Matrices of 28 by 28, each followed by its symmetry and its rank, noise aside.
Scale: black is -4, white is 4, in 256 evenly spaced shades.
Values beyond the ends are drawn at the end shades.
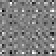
antisymmetric, rank two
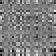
no symmetry, rank two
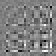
symmetric, rank two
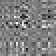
no symmetry, rank three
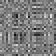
no symmetry, rank three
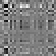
no symmetry, rank two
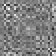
symmetric, rank three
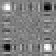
symmetric, rank one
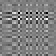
no symmetry, rank one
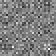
symmetric, rank three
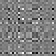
no symmetry, rank two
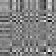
no symmetry, rank two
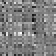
antisymmetric, rank two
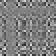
no symmetry, rank two
